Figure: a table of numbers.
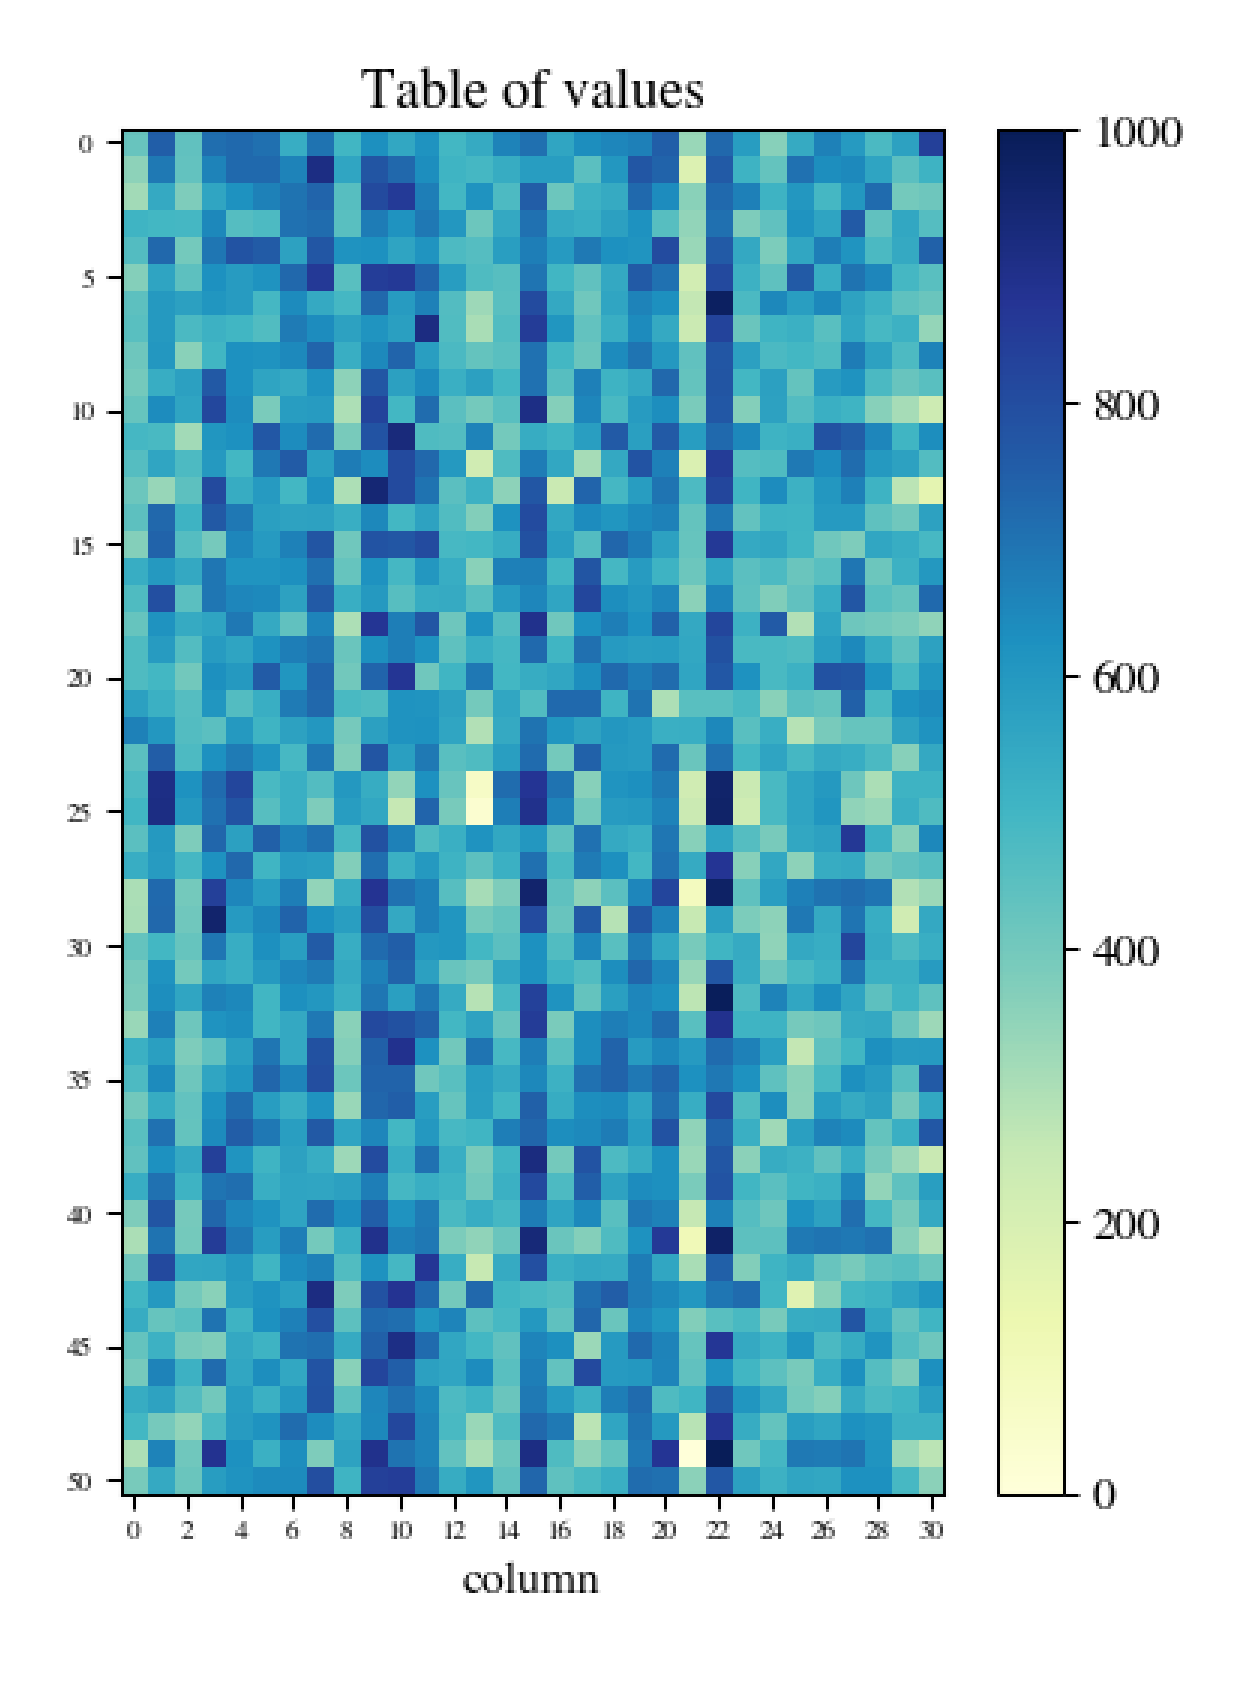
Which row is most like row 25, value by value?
24
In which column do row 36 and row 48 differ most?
17
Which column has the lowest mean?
21
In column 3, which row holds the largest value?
29
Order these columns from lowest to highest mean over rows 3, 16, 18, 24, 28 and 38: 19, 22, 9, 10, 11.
10, 19, 11, 9, 22
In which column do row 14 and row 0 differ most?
30
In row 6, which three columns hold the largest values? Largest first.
22, 15, 9
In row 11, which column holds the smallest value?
2
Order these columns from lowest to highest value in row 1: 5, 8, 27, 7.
8, 27, 5, 7
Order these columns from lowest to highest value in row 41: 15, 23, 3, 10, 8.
23, 8, 10, 3, 15
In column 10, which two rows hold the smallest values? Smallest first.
25, 24
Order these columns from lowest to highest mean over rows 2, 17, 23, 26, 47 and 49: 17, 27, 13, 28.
13, 28, 17, 27
